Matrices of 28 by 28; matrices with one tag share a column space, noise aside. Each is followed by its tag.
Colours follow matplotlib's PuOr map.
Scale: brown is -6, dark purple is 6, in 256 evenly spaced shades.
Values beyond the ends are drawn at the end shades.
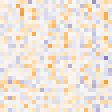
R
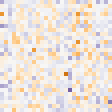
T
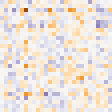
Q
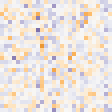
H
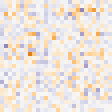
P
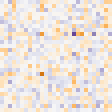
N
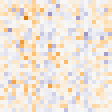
P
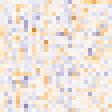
N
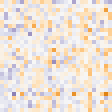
Q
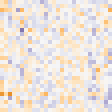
Q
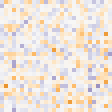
T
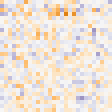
P
